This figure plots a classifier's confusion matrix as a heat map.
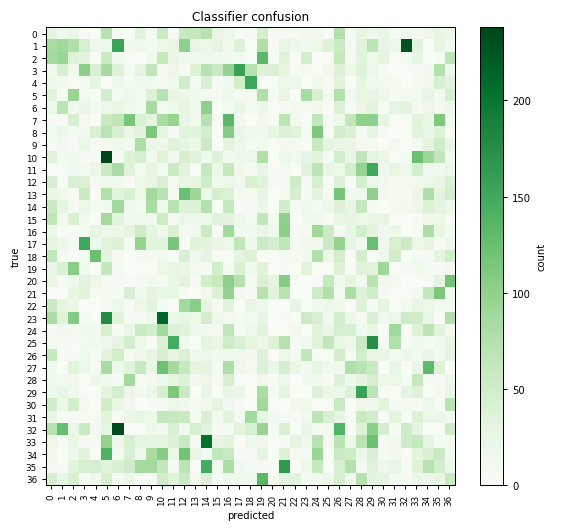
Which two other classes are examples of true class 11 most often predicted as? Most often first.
29, 28
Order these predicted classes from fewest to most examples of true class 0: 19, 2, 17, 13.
17, 2, 19, 13
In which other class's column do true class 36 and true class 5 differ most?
23
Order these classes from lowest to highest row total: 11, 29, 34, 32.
29, 11, 34, 32
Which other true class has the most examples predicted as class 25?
21
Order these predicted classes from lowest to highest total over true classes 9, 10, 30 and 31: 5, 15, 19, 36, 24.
15, 36, 24, 19, 5
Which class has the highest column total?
5
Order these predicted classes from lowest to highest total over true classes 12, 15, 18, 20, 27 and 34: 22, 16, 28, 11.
22, 11, 28, 16
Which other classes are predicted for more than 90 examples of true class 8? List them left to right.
9, 16, 24
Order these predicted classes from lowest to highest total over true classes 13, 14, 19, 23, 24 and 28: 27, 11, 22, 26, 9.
22, 27, 11, 9, 26
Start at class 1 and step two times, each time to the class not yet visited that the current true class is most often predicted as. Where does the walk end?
6
